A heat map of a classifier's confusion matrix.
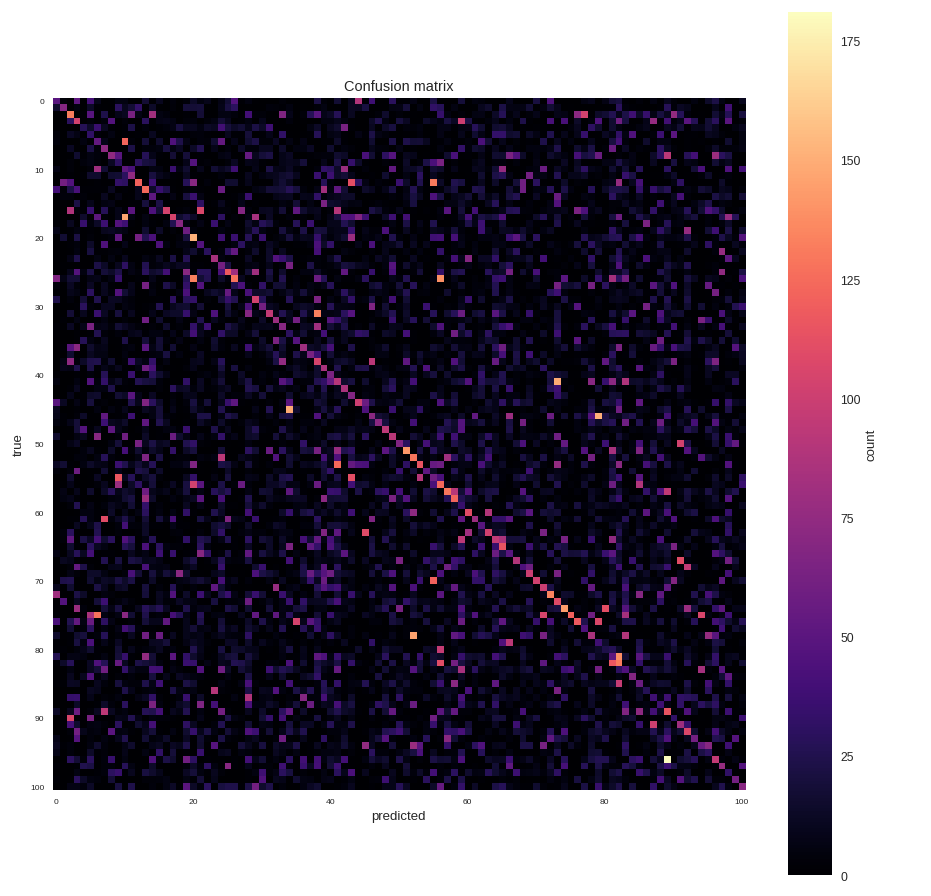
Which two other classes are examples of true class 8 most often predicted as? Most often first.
89, 96
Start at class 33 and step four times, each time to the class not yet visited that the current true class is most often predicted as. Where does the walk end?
66
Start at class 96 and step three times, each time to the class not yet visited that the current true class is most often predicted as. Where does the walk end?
81
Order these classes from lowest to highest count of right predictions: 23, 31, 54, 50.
54, 50, 23, 31
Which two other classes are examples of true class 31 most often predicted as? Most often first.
38, 28
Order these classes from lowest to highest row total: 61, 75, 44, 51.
61, 44, 51, 75
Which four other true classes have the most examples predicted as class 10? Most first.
17, 6, 75, 49
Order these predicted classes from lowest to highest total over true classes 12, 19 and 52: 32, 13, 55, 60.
60, 32, 13, 55
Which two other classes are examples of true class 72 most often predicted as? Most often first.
0, 85
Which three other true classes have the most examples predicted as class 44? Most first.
0, 17, 53
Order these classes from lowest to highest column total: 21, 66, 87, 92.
87, 66, 21, 92
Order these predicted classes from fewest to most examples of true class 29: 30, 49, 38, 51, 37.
37, 51, 30, 49, 38
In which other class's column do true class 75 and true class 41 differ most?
73
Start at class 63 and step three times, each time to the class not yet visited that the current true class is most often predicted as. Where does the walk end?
58
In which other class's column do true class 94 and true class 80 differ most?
56
